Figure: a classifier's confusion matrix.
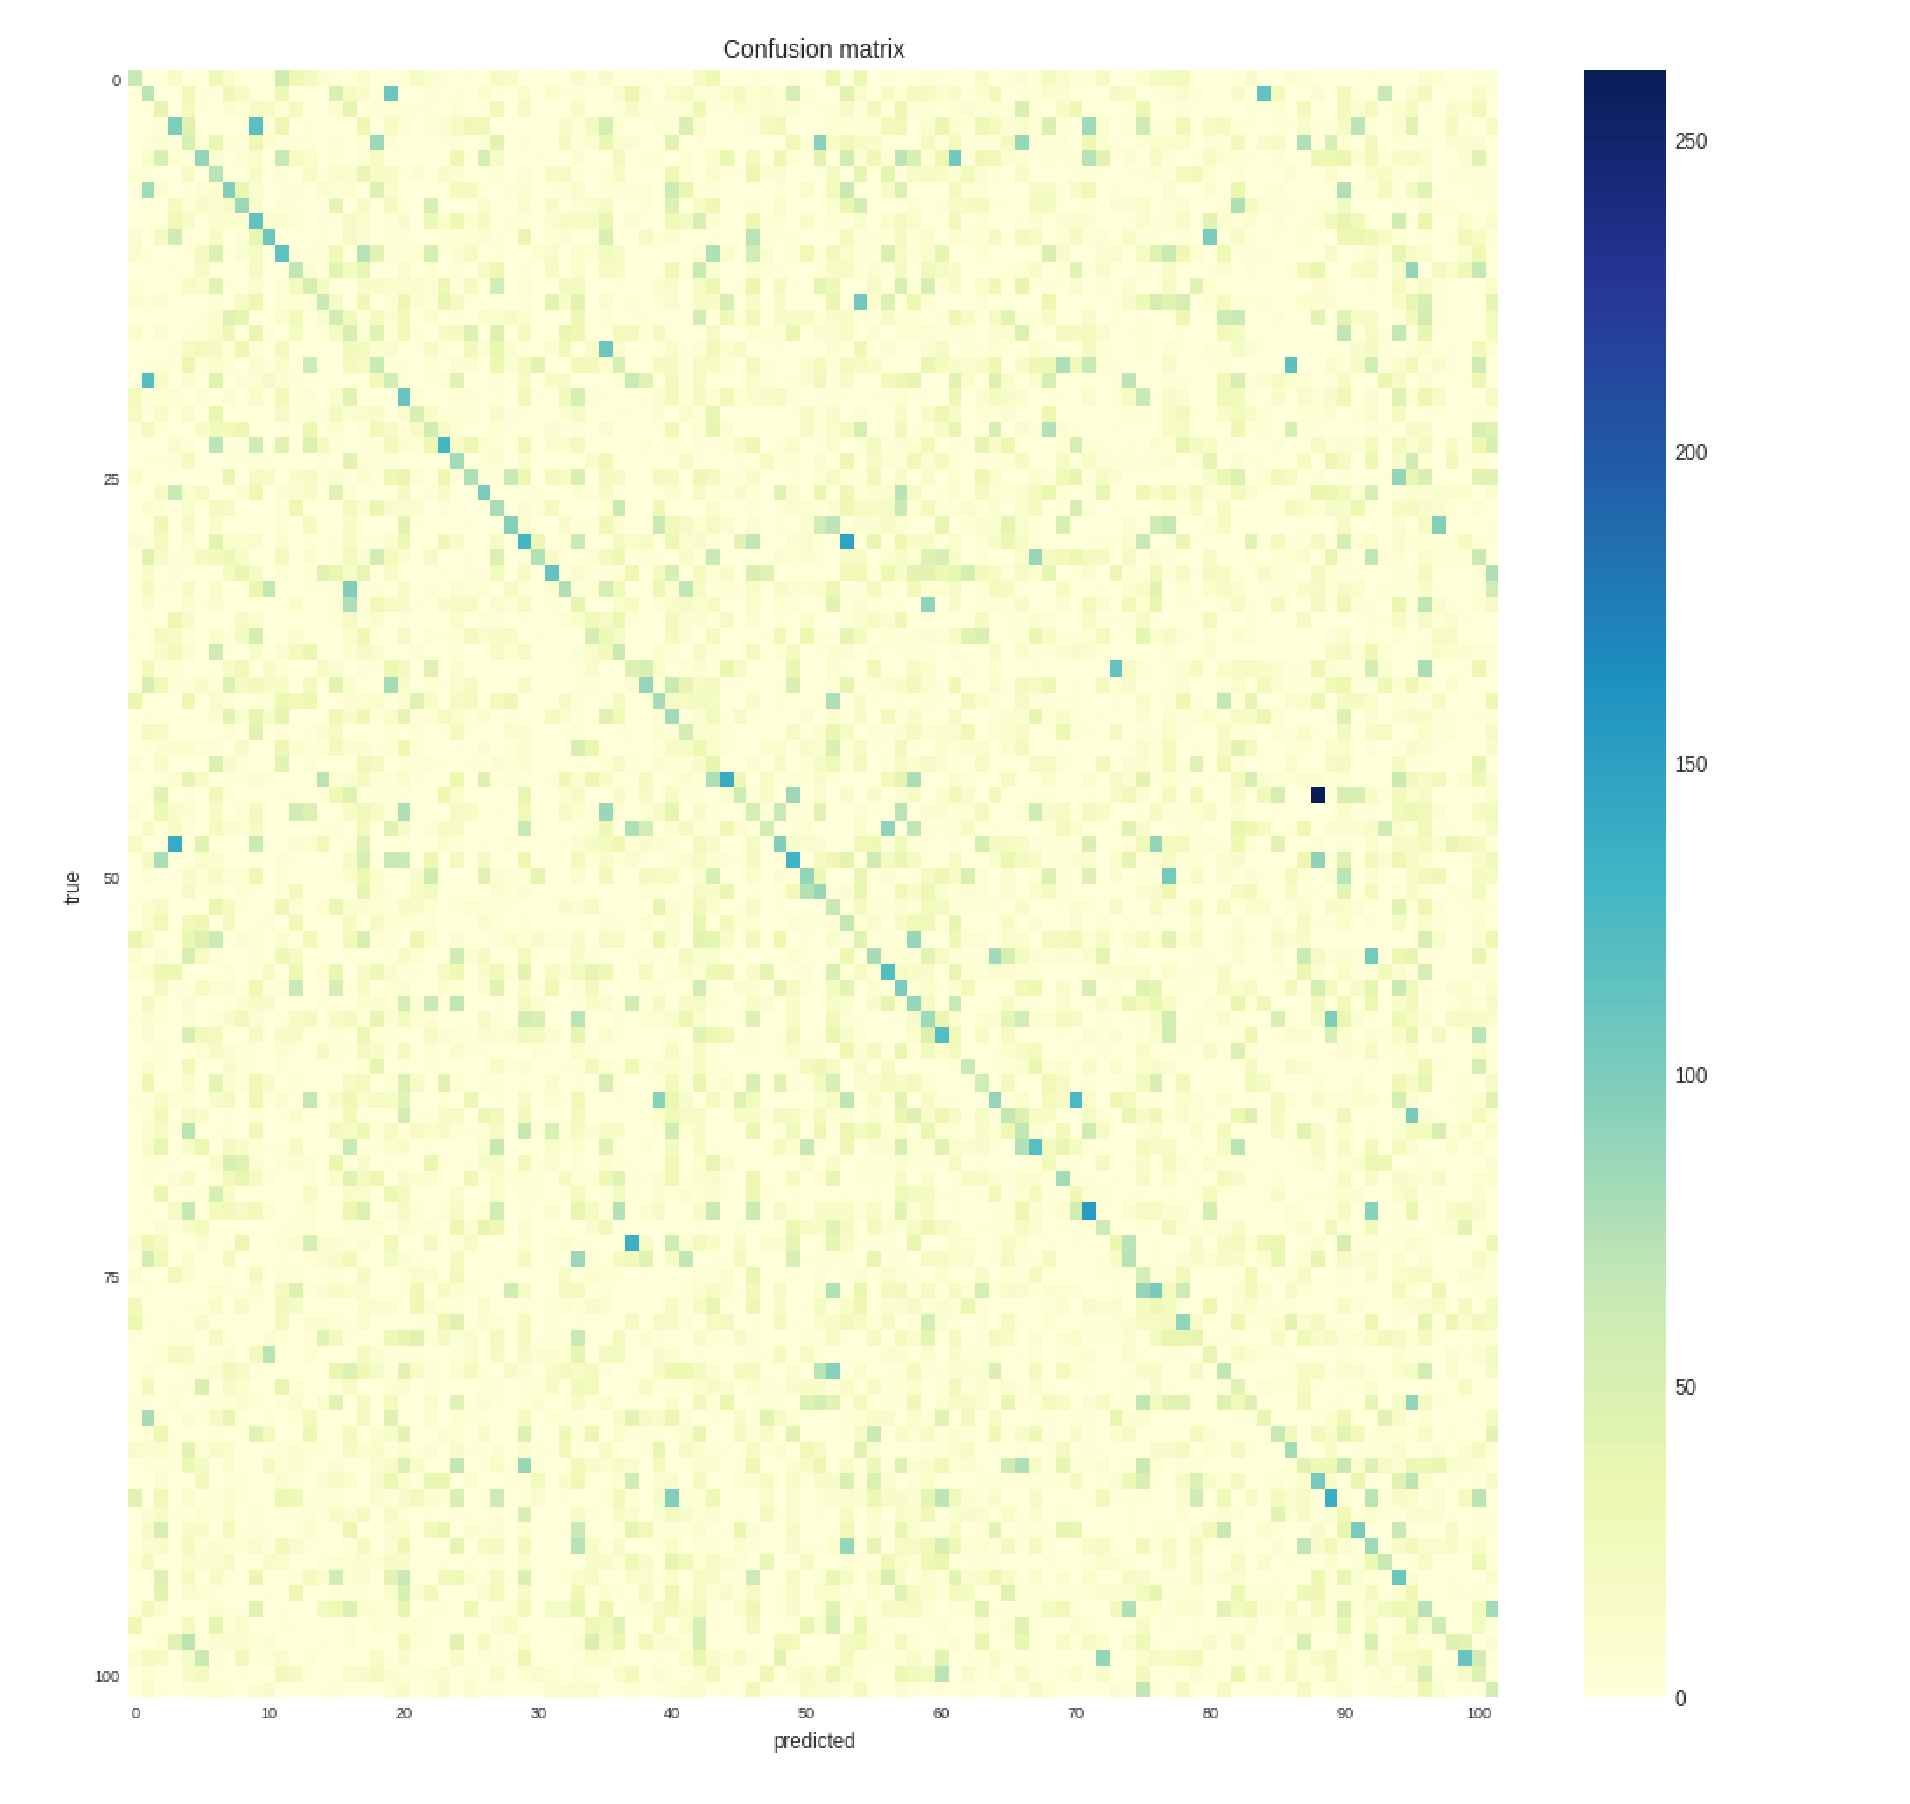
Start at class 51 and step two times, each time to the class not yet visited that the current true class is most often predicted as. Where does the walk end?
77
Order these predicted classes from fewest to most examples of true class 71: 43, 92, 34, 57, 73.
73, 34, 57, 43, 92
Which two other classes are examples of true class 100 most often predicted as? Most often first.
60, 96
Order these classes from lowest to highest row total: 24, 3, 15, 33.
24, 33, 15, 3
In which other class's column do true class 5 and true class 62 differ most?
61
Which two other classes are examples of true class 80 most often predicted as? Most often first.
10, 33
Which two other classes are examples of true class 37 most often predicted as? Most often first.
73, 96
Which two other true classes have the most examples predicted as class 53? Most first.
29, 92
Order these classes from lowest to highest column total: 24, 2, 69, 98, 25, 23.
98, 25, 23, 69, 2, 24
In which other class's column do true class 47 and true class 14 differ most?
54
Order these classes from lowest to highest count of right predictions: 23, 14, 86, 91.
14, 86, 91, 23
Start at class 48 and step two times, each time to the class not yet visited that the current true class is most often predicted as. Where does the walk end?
9
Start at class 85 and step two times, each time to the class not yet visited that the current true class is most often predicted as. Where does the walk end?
92
